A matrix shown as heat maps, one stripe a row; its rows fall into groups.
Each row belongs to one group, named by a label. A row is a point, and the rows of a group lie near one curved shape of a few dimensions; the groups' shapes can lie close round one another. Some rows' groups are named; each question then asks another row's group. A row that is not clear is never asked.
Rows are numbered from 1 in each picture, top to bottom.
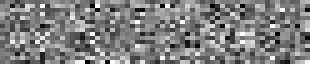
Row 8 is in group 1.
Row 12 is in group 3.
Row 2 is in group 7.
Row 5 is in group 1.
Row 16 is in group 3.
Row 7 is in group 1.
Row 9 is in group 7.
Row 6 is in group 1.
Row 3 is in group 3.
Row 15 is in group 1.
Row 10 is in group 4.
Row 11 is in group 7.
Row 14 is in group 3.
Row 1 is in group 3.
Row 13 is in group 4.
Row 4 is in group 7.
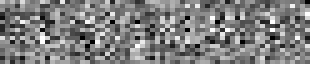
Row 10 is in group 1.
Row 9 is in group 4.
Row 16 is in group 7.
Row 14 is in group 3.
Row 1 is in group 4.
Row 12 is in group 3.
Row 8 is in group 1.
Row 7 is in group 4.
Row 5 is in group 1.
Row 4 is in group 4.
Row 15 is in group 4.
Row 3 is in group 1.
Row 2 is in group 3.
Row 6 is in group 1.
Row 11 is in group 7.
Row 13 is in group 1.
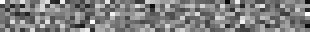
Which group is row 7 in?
4
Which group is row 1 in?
4
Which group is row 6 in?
7
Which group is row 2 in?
4
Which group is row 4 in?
3
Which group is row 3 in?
7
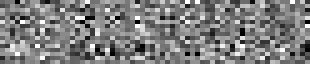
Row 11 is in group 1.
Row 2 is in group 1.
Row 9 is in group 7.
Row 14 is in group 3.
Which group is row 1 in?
3
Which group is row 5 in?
1
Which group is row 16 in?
1
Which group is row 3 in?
4
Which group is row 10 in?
1
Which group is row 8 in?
7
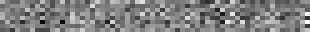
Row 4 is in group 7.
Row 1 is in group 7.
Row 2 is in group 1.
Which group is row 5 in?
1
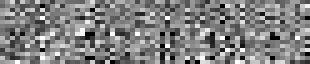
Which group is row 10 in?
1
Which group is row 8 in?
1
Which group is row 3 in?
7
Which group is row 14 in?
7
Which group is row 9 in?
1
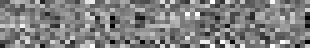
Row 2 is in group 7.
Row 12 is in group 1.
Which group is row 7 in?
4
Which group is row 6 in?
3
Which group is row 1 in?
1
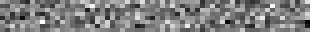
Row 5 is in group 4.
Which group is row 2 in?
1
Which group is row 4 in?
1
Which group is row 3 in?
3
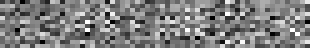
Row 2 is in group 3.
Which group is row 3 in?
3
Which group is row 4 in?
4
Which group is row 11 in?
4
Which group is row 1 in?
4
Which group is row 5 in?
1
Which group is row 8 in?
3
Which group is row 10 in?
3
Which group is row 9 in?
1
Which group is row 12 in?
7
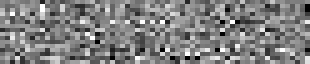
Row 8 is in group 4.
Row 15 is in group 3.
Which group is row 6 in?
7
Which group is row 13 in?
7
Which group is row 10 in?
7
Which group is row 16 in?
1
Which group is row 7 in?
3
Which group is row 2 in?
4
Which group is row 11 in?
3
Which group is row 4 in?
1
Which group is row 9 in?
4
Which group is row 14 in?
3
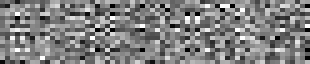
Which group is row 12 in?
1
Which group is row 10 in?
7
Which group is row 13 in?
3
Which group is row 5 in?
3
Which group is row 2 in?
7
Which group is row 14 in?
1
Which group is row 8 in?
3
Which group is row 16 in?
4
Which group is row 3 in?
4
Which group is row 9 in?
3
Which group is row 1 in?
3
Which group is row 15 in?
4
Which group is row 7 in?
3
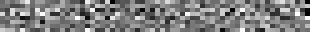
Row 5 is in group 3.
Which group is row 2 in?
3
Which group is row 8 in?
4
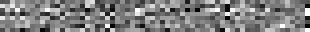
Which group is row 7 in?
3
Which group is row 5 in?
4
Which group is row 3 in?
3
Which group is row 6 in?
7
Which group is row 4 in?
4
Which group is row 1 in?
7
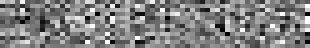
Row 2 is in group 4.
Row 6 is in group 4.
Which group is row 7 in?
1
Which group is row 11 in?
3
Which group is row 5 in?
3
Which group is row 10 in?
4
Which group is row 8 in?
4
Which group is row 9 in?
4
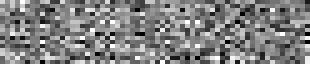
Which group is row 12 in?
3
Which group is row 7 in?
1
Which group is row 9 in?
3
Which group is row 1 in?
4
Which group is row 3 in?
1
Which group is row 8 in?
7
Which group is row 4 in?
7
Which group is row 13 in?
7
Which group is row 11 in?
4
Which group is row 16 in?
7
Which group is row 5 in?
1
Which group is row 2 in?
3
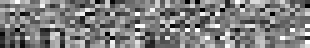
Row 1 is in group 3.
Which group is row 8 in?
3
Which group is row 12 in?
4
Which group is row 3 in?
4
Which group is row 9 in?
4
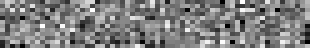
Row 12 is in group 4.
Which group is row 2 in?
7
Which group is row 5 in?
4
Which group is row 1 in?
4
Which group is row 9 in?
7
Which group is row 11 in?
7
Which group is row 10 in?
3
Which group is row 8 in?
1
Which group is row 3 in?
7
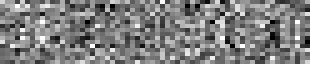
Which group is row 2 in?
3
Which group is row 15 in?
1
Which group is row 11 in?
4
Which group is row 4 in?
4
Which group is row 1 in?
7
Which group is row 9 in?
1
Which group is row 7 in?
4
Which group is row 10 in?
1
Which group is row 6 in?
1
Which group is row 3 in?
3
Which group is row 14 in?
3
